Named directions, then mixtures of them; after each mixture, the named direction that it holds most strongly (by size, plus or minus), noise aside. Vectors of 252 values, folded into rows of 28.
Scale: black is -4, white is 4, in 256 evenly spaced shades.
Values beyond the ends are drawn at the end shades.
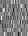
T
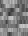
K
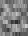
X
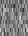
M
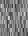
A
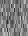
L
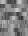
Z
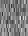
L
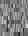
A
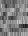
K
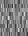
A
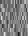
T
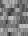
K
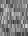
X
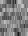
Z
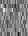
A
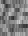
K
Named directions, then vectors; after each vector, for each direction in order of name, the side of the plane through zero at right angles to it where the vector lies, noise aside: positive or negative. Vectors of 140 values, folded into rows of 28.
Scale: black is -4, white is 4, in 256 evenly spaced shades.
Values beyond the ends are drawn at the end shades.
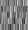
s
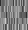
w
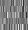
negative, positive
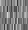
negative, negative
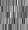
positive, positive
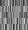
negative, positive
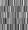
positive, negative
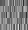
negative, positive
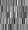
positive, positive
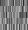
negative, positive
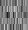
positive, positive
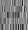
positive, negative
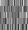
positive, negative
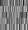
negative, positive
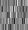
positive, positive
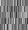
negative, negative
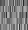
negative, positive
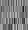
positive, positive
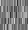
negative, negative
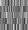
positive, negative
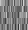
positive, negative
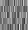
positive, negative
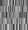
negative, positive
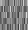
positive, negative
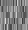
positive, positive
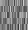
positive, negative
